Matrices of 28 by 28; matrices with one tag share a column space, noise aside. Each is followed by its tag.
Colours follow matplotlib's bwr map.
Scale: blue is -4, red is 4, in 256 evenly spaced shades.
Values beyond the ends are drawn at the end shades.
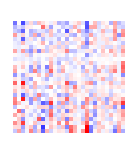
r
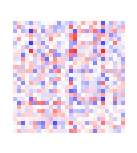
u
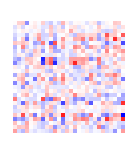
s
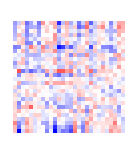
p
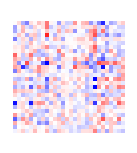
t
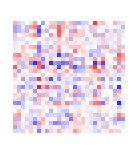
t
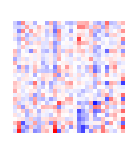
r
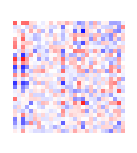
u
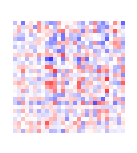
u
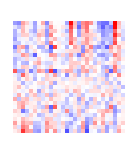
p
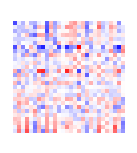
p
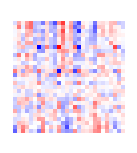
p
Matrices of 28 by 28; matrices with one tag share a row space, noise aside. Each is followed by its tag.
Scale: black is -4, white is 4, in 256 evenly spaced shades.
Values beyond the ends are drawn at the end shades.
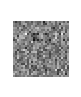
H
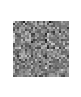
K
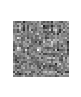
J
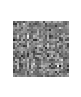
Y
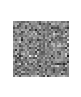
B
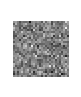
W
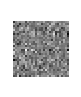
K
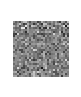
H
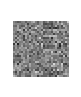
J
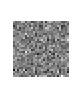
K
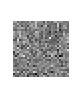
Y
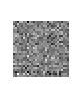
Y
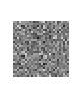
H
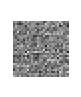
Y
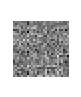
Y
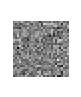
J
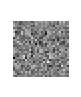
K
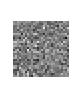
Y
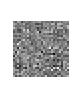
J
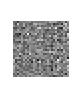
J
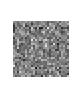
K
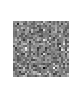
H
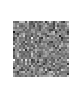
K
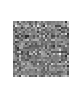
B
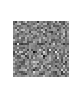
H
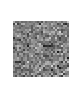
J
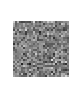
W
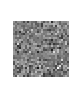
J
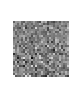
K
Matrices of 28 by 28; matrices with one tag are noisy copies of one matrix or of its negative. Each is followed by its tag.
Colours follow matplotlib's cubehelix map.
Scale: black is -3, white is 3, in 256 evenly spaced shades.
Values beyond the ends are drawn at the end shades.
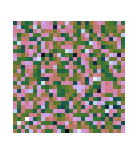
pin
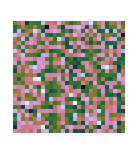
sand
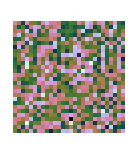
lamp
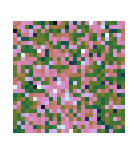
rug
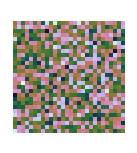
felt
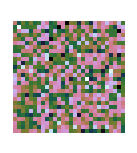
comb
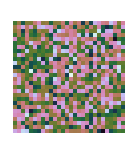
felt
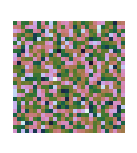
pin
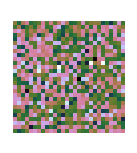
felt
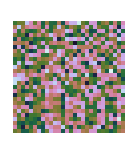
sand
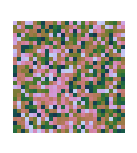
rug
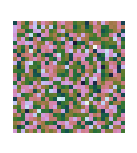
pin
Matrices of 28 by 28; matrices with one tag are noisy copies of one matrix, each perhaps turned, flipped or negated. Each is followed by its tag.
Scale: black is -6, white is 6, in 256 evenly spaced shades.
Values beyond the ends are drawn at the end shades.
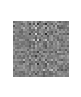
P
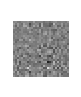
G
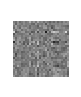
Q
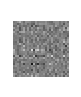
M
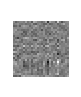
Q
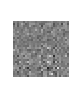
G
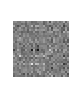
M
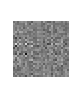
P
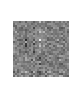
M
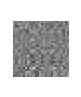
G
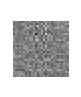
P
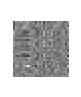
Q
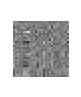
Q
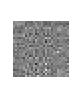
P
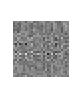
P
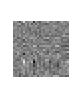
Q
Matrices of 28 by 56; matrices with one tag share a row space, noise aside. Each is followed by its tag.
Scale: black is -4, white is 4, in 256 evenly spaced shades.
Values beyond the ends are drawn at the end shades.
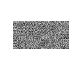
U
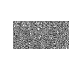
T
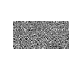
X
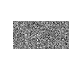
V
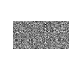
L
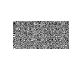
X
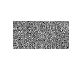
U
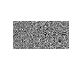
L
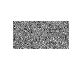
X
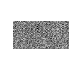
V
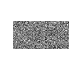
T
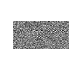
V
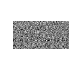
V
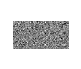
L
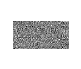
U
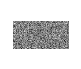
X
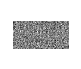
V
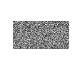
T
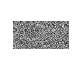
V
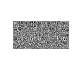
U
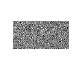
U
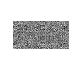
U
